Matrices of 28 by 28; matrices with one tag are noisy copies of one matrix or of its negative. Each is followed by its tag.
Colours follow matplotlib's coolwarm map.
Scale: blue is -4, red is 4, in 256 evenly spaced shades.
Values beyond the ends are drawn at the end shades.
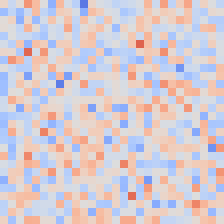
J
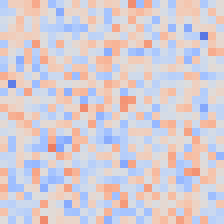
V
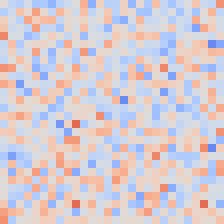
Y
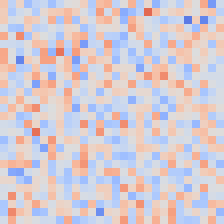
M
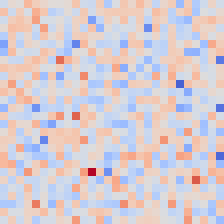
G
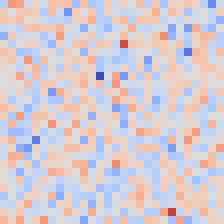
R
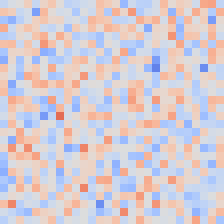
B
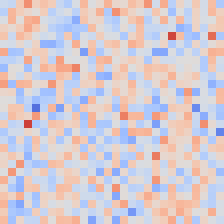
V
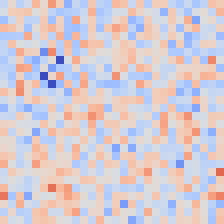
M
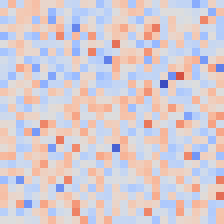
M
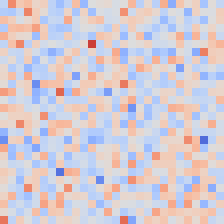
V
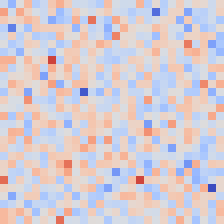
R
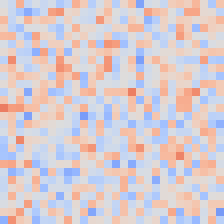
M
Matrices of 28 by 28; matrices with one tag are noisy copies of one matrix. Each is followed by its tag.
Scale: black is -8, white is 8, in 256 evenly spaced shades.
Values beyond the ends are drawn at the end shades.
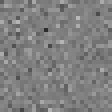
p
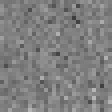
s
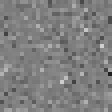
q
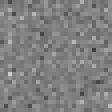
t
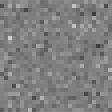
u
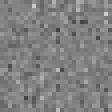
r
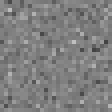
t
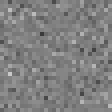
t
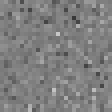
s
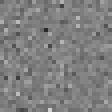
p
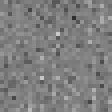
s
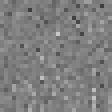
s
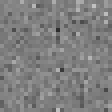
r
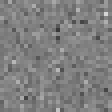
r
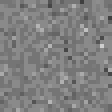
q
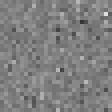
r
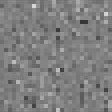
r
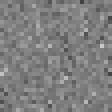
q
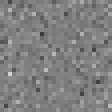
t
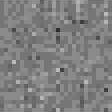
r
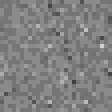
q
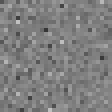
p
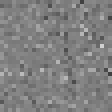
q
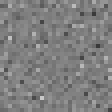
u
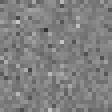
p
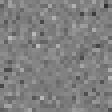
u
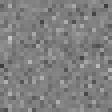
u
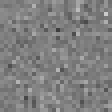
r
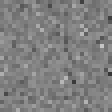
q
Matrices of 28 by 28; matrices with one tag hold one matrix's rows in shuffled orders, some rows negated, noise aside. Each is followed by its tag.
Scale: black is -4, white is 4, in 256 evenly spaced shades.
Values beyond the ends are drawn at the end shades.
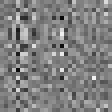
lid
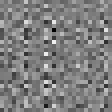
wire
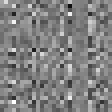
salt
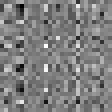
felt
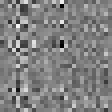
lid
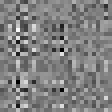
lid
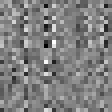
wire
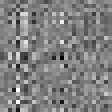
lid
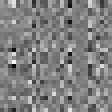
salt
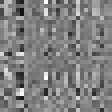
felt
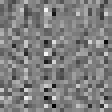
wire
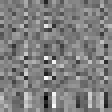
wire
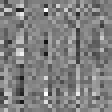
felt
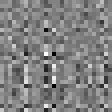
wire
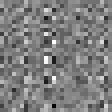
wire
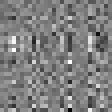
salt
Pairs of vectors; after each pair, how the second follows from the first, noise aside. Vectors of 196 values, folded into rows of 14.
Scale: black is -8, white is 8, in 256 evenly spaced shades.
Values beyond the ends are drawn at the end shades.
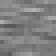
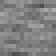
wrapped around, negated.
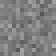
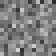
negated, scaled up.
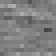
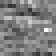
negated, scaled up.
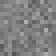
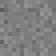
wrapped around, negated, shrunk.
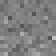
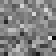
negated, scaled up.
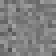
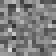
negated, scaled up.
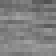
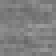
wrapped around, negated, shrunk.
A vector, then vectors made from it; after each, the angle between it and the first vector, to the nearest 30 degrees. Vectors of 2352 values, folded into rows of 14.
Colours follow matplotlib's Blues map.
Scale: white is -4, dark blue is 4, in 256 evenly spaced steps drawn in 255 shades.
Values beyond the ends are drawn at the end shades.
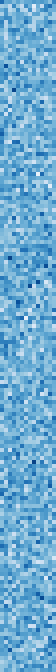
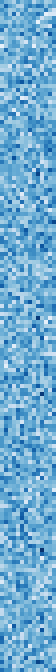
90 degrees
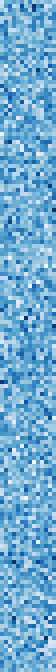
150 degrees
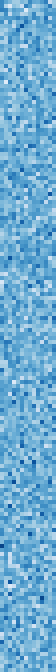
60 degrees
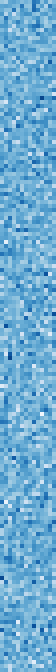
120 degrees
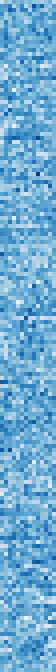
150 degrees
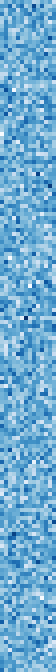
150 degrees
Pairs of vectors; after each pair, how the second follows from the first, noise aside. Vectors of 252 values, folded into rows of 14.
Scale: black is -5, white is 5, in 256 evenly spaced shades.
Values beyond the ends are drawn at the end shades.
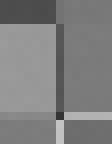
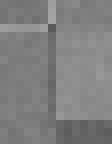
reversed, shrunk.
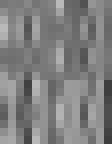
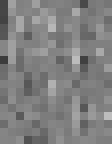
reversed, partly zeroed.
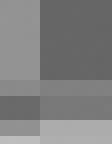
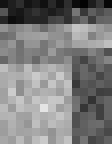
reversed, negated, scaled up.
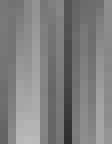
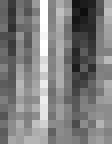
reversed, negated, scaled up.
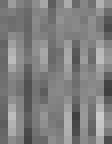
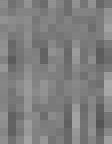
negated, shrunk.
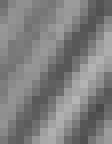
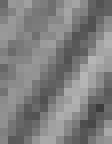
copied.
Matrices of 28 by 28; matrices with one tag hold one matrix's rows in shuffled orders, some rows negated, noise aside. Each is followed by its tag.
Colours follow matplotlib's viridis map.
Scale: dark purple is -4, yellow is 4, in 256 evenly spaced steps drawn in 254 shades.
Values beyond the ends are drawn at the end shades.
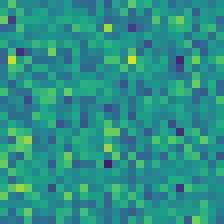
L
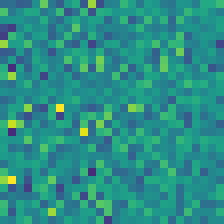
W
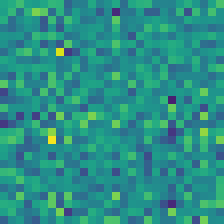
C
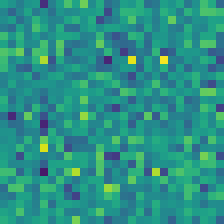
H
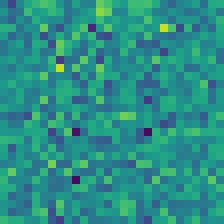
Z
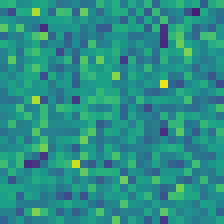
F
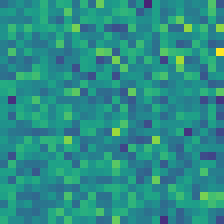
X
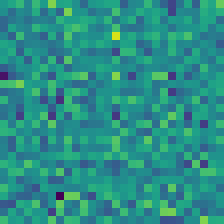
C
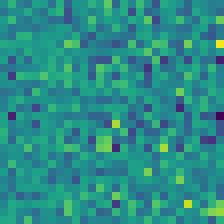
X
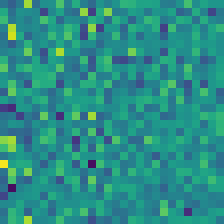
W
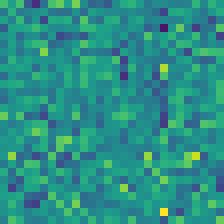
F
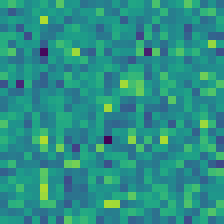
H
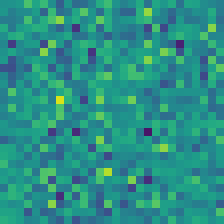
Z
